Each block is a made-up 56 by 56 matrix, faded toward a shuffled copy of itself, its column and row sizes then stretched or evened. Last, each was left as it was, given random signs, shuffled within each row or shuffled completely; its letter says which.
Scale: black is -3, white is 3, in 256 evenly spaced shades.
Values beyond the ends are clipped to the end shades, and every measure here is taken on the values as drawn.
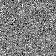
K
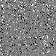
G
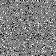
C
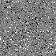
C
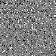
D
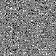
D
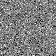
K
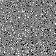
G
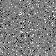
D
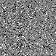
G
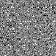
D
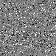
C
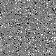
G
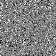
G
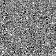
G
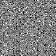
D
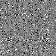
D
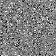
D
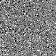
D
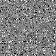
G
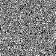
G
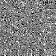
D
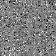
G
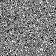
K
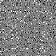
D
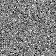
K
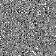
D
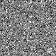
G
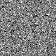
C
